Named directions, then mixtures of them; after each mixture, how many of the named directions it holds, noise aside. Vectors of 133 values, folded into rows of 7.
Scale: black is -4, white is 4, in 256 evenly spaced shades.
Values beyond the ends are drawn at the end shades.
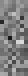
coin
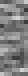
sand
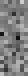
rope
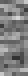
one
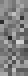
one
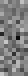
two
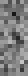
three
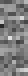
two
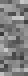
two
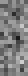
three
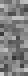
two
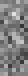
three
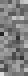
two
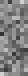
three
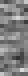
one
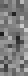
two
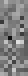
one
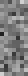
two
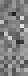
two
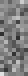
three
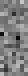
one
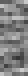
one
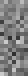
two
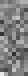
three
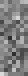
three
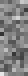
three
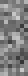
three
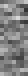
one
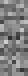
three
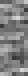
one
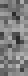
three
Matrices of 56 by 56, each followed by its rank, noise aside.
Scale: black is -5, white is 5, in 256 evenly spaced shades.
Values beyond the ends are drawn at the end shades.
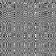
three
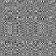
three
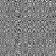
four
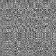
five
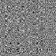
seven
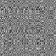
five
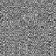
six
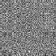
seven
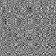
five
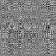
five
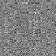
seven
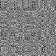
four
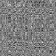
five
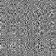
five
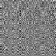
five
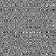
four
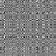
three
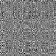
six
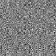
seven
